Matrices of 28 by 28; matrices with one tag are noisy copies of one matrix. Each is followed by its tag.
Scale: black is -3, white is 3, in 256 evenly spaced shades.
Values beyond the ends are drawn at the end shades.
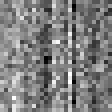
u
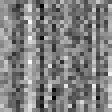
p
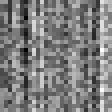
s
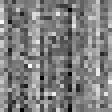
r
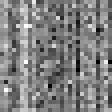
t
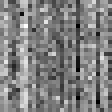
t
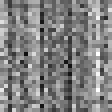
r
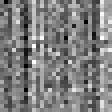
s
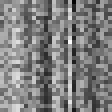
u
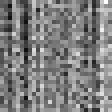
s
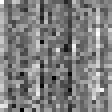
r
